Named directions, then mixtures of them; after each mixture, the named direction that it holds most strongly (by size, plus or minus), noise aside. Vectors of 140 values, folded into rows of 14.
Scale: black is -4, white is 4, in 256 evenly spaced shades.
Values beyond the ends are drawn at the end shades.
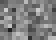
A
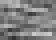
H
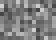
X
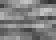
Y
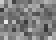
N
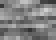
Y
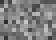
N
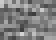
H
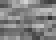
Y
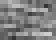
H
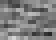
H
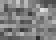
X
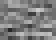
H
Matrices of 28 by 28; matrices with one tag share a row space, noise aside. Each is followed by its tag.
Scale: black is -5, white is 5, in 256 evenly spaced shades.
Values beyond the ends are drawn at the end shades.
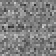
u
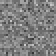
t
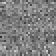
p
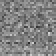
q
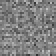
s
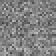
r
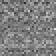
u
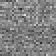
s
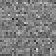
s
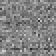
p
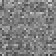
q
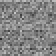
r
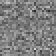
s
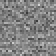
t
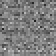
u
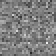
p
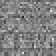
u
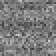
q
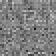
t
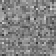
u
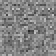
t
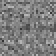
u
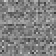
u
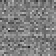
u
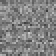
p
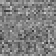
q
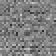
r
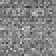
r
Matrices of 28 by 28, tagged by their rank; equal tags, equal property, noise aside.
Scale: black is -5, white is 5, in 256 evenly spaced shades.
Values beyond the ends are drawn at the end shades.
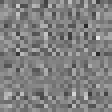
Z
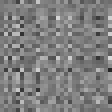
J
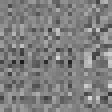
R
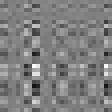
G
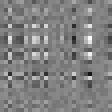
G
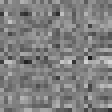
Z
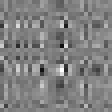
J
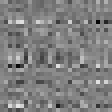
J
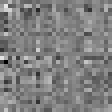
Z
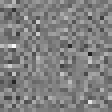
R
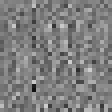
R
